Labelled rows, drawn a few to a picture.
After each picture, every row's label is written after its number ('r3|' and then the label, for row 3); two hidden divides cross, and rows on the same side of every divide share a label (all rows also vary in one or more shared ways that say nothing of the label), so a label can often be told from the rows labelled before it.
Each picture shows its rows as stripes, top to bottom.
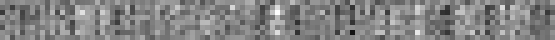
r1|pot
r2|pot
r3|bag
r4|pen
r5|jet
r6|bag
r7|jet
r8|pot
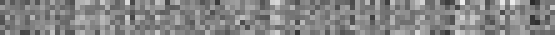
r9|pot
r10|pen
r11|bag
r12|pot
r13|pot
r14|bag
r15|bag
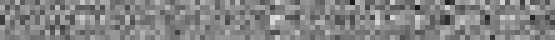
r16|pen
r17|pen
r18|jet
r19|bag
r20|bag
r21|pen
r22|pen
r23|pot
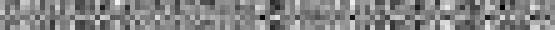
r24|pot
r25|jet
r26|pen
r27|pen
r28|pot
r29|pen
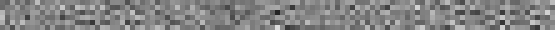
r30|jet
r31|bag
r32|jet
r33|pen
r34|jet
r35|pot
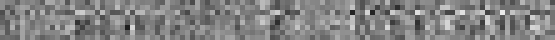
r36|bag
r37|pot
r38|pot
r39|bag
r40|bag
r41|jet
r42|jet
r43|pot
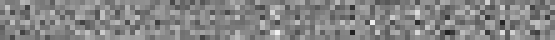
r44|pot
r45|pen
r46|bag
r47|pen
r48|jet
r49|bag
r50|pen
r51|pot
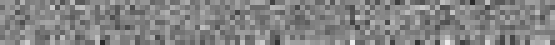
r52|pen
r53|bag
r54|jet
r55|pen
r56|jet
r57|jet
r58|pot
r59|bag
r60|bag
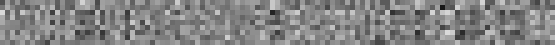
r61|pot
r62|bag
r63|pen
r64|jet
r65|pen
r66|jet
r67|jet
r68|pen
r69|pot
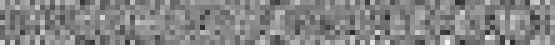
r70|jet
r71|pen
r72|pot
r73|pot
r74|pen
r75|pot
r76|jet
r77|bag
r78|jet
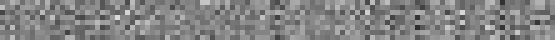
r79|jet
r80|pen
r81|pot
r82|bag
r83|pot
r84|jet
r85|pot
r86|jet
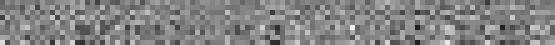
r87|jet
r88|bag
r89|pen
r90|bag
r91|pen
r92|bag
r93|bag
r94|pen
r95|pen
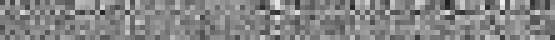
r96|pot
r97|pen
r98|pen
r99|pot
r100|pot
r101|bag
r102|pot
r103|bag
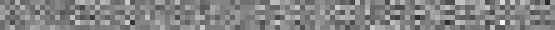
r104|pot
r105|pot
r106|pot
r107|pen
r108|pot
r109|jet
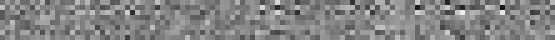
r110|pen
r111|jet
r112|pot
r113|bag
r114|jet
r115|jet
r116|pot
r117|jet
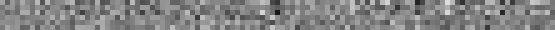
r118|jet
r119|pot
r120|bag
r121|jet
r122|pen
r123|jet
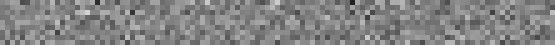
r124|jet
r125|bag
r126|pot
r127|jet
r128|pen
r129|pen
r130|bag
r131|pot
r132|jet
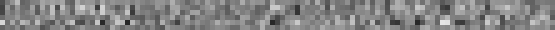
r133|bag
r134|bag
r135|bag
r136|bag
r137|pen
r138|bag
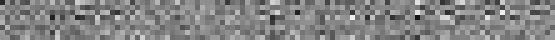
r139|bag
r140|jet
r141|pen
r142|pen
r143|pen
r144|bag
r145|pen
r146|pot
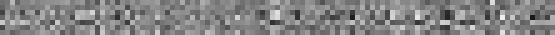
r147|jet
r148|jet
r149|bag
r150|pen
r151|pen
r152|bag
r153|pen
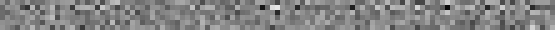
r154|bag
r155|jet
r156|bag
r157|bag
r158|jet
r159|pen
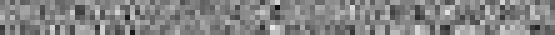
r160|pot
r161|bag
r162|pot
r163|jet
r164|pen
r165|bag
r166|bag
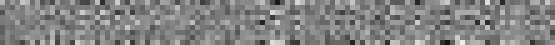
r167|pot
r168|bag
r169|bag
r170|pot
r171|pen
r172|pot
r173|bag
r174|bag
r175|bag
